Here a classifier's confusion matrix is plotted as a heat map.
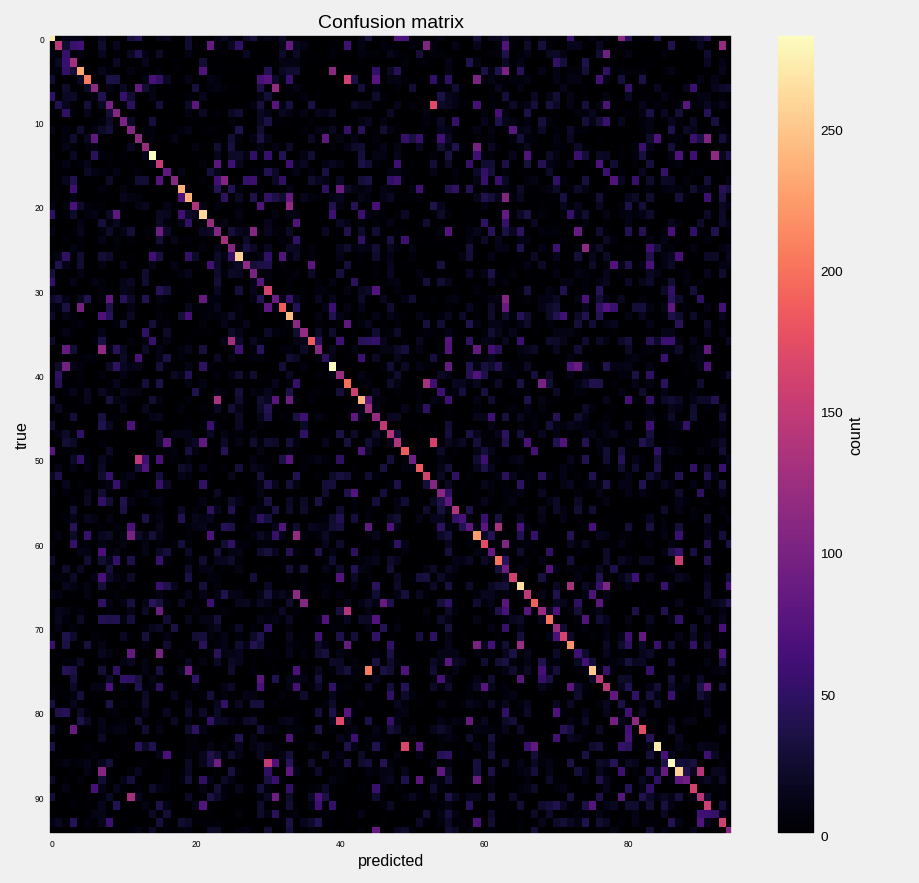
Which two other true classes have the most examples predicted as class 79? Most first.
0, 90
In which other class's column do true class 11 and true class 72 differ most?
65
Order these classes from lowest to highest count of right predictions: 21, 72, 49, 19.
49, 72, 19, 21
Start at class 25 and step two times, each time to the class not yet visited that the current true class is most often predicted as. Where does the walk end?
55
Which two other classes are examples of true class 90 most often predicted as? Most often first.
11, 31
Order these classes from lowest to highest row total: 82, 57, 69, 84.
57, 82, 69, 84
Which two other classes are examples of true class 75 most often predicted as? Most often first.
44, 19
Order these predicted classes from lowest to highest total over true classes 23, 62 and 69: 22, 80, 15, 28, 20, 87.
20, 22, 80, 28, 15, 87
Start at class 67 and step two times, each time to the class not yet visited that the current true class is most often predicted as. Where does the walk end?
13
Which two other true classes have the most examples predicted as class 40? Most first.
81, 18
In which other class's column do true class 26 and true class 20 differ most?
33
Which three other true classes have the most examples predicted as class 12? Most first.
50, 6, 38
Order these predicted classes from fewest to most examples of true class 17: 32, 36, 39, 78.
39, 36, 32, 78
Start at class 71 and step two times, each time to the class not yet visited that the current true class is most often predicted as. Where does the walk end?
3
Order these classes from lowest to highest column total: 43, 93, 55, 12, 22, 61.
12, 22, 43, 61, 93, 55
